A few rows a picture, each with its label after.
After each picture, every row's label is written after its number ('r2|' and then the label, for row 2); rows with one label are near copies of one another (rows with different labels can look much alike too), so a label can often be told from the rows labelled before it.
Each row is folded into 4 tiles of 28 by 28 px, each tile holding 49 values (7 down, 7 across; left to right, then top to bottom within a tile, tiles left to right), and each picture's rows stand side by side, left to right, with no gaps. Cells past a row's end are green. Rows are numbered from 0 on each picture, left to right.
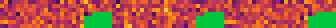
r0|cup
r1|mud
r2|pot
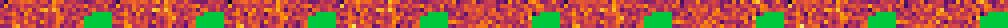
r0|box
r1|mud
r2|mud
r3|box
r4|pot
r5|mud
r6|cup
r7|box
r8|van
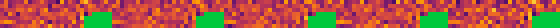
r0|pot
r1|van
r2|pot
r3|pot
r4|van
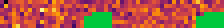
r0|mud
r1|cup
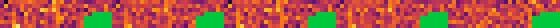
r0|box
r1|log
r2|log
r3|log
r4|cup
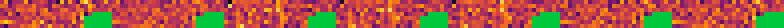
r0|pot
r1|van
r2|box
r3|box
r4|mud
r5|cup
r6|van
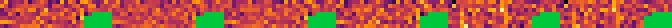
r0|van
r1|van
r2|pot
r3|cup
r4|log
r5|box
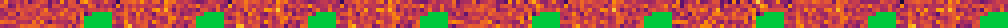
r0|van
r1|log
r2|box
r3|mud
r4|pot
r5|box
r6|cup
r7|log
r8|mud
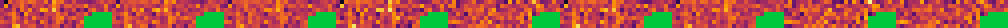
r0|box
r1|log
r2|box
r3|box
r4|cup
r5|log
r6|box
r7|cup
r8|pot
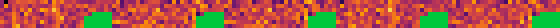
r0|mud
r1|cup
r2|van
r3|mud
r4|pot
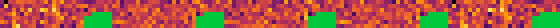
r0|mud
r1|cup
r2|van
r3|pot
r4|mud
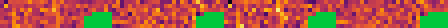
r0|log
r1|cup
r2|mud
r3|van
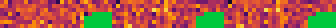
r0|pot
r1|mud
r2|box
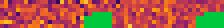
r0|pot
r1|log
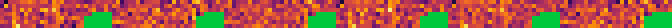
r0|log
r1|van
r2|cup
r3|log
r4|box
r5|cup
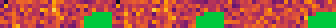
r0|mud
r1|mud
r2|van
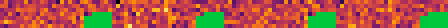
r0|pot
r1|box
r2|cup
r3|box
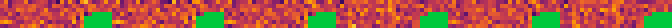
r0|pot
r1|pot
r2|pot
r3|mud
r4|pot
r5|log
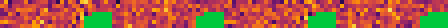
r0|van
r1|mud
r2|pot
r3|mud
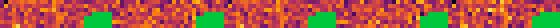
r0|box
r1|van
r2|box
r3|pot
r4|mud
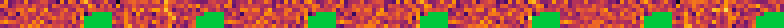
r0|cup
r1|mud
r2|cup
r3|cup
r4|van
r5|pot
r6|box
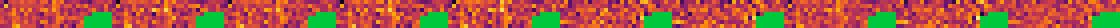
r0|log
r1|mud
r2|box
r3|mud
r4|box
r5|van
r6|pot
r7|mud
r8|pot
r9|pot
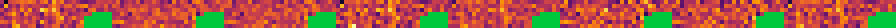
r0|mud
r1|pot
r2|pot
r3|mud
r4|box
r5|cup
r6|van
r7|log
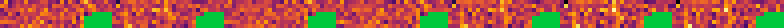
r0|cup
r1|mud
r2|van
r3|cup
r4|box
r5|mud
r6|log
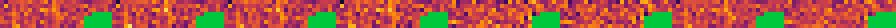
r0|mud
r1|log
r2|log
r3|mud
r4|pot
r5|pot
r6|mud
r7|van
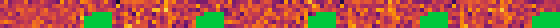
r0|pot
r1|box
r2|cup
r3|mud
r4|mud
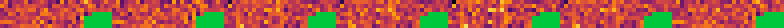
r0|van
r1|pot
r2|log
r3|mud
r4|box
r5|box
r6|van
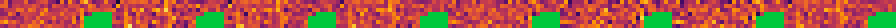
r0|cup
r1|log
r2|box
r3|log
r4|pot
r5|van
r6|pot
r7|box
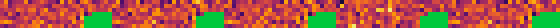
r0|pot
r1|van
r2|cup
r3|box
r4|pot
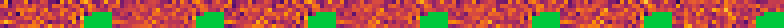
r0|pot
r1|van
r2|van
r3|van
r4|pot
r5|van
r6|mud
